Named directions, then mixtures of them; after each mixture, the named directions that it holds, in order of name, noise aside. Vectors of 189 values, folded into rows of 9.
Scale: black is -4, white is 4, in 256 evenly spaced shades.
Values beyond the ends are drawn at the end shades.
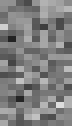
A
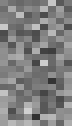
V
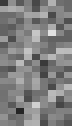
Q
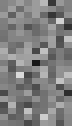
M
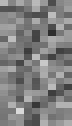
Q.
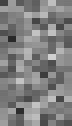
A, Q.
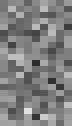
M, V.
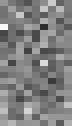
A, V.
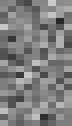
A, M.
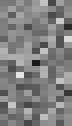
M.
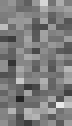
A, M.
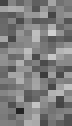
Q.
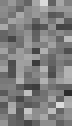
A, M.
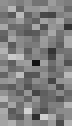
M, V.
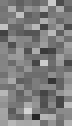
V.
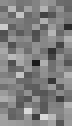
M, V.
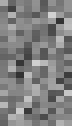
M, Q.
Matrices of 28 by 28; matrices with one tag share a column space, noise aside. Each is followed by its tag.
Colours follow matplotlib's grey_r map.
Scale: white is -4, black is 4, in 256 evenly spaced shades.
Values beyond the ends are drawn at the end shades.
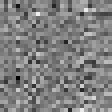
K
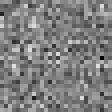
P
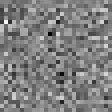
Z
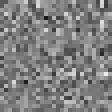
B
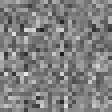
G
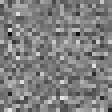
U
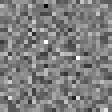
U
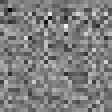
Z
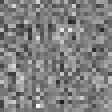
G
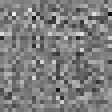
Z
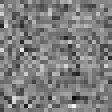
P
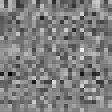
B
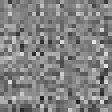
U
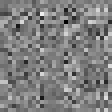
Z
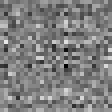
P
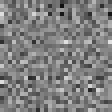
K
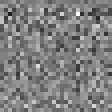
Z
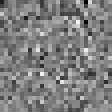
B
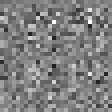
Z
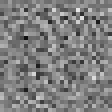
Z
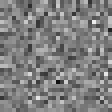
B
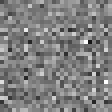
U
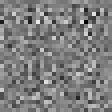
Z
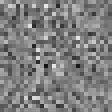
P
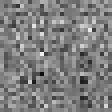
G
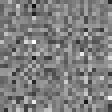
U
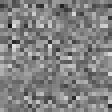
P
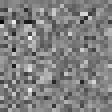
Z
